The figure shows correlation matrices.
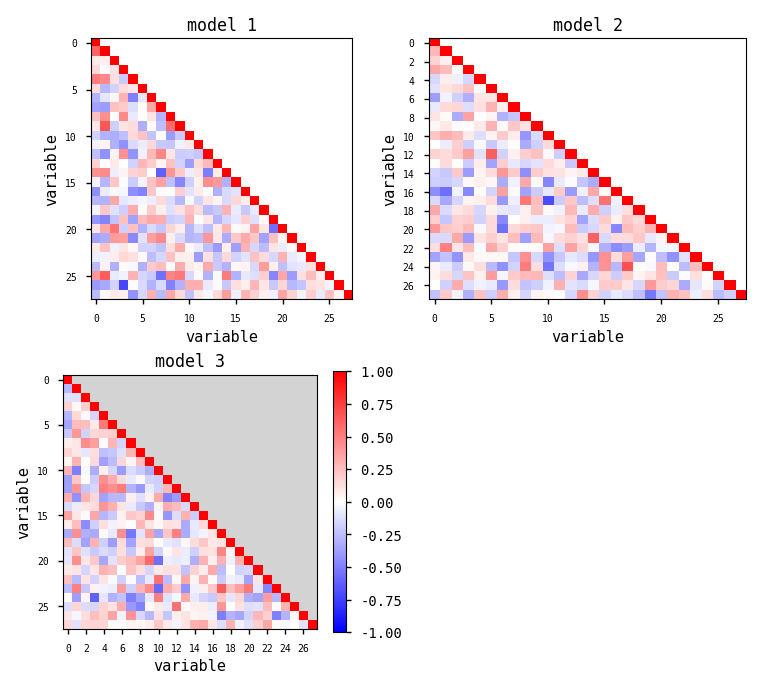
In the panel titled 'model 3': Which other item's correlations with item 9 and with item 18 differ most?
20
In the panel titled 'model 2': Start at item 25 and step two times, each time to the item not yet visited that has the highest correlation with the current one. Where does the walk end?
12
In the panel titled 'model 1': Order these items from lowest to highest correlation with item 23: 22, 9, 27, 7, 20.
7, 22, 9, 27, 20
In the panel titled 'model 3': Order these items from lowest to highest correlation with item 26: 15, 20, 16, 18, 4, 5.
18, 20, 16, 15, 4, 5
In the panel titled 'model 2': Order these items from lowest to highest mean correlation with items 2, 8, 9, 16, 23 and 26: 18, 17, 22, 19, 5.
22, 18, 5, 19, 17
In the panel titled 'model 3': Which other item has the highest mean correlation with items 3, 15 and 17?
9
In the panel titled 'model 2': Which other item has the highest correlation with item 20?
0
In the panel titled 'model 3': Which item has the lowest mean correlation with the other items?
24
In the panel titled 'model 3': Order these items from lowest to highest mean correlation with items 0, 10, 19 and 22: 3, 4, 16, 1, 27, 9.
1, 3, 4, 9, 16, 27
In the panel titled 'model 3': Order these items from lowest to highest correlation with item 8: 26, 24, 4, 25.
25, 24, 4, 26
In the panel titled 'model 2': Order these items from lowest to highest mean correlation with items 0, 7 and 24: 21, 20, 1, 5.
5, 21, 1, 20
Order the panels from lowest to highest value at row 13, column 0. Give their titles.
model 2, model 1, model 3
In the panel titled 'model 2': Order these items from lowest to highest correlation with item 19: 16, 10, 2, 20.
10, 16, 2, 20
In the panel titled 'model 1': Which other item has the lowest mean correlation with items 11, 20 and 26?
3
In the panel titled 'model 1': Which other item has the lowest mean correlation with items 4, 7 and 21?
14
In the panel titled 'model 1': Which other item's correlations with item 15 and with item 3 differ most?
26
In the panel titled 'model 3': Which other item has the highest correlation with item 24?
10
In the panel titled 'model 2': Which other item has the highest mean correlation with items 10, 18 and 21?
14
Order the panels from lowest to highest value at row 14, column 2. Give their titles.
model 1, model 3, model 2
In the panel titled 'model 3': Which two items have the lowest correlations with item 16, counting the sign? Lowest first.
2, 13
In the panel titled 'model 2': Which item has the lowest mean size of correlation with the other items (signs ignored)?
4
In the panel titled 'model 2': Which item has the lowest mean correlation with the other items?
16
